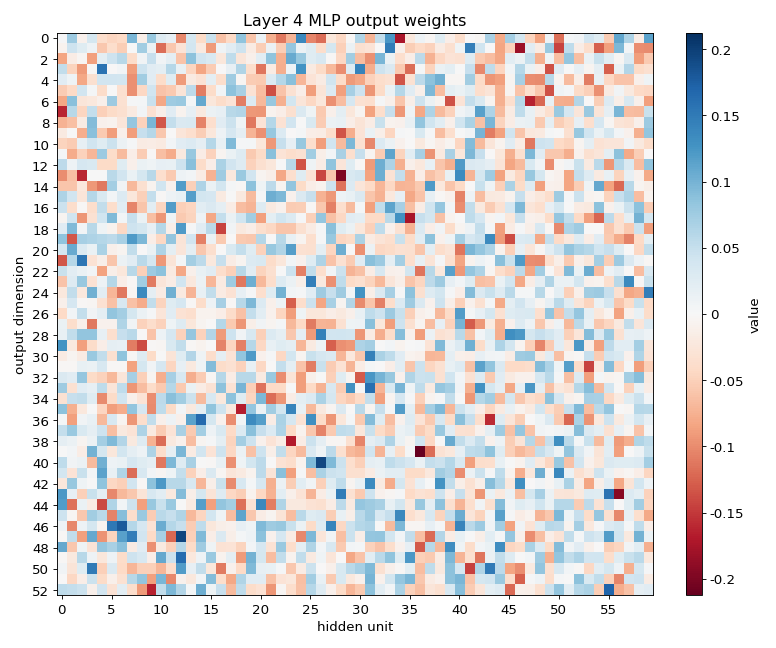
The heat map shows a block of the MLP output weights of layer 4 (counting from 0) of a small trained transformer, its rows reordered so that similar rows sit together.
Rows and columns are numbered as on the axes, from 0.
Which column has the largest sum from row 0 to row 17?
41
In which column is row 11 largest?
33
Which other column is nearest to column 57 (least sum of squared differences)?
45
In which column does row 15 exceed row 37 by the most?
13
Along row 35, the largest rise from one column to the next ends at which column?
19
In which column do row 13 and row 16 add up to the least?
28
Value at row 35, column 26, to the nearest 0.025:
-0.025
